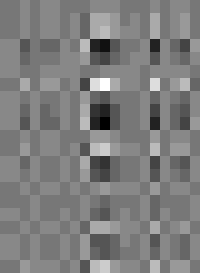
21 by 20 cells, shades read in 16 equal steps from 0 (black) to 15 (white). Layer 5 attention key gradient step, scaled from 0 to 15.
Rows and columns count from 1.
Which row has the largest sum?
7
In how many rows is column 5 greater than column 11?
11
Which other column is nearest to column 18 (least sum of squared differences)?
5
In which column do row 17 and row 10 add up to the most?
9
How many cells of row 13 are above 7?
8
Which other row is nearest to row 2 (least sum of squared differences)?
18
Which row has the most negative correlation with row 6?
16
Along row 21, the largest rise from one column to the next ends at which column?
10
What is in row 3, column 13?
8
